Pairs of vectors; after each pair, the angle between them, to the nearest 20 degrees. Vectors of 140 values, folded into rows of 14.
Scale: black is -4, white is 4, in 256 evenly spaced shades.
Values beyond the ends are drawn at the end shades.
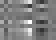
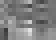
40 degrees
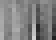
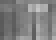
140 degrees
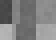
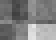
80 degrees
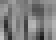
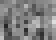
40 degrees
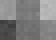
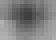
100 degrees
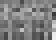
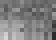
140 degrees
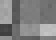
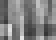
120 degrees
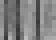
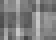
140 degrees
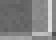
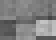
80 degrees
